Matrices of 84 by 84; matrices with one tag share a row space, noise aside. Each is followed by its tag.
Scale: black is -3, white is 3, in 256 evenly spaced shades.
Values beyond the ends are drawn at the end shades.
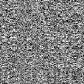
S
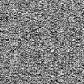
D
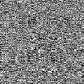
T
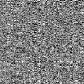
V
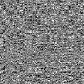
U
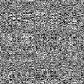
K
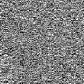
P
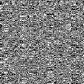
P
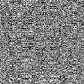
K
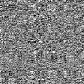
T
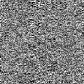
T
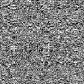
S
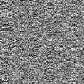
P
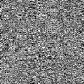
T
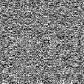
S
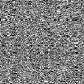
S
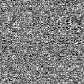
S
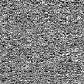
S
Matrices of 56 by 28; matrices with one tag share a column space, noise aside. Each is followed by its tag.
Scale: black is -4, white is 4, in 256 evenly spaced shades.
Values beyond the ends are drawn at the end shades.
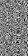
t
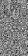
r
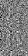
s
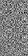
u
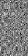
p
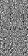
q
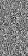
p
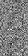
q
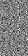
s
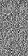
s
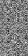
t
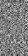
t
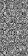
p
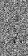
t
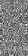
p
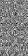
p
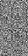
s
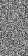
r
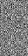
s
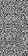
s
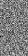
p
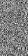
p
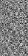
p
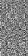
q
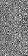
s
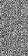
s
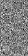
p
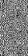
r
